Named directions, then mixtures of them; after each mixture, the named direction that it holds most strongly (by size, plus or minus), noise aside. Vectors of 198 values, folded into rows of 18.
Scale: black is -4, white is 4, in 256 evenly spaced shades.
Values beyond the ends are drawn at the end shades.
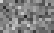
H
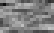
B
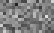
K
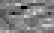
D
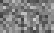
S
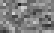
D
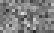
H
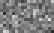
K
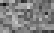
B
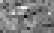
D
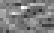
D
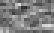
D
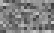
S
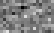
D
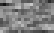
B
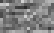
B
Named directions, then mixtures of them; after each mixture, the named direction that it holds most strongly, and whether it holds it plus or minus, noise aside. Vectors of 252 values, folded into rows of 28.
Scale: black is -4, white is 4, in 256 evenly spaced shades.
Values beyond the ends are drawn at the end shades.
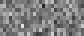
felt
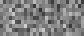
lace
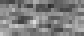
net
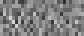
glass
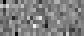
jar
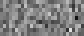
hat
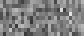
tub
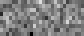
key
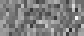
hat, minus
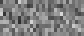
glass, minus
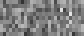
tub, plus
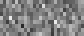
felt, minus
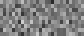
felt, minus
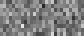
felt, plus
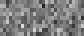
felt, plus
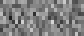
glass, minus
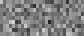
lace, plus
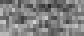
net, plus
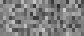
lace, plus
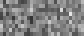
tub, plus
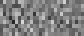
glass, minus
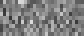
glass, minus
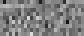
key, minus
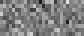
key, minus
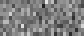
felt, plus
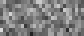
key, plus
